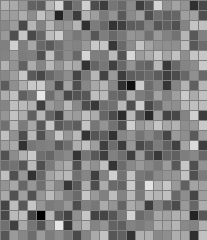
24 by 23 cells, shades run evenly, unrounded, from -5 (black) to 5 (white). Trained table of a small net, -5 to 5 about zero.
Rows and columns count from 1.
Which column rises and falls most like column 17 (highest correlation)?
19
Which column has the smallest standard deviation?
21
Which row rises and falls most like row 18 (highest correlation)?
4
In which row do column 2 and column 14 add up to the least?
23
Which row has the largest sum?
6
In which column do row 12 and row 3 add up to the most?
22
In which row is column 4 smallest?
18
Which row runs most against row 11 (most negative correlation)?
20
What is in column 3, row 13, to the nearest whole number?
0
